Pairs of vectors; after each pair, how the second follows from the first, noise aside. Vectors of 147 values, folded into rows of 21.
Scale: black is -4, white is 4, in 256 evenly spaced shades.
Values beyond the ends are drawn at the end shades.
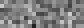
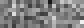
reversed.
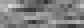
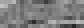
partly zeroed.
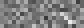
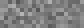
reversed, shrunk.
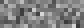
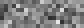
wrapped around.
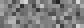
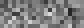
wrapped around, negated.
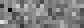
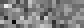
wrapped around.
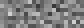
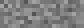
reversed, shrunk.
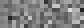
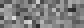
reversed.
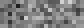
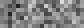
copied.
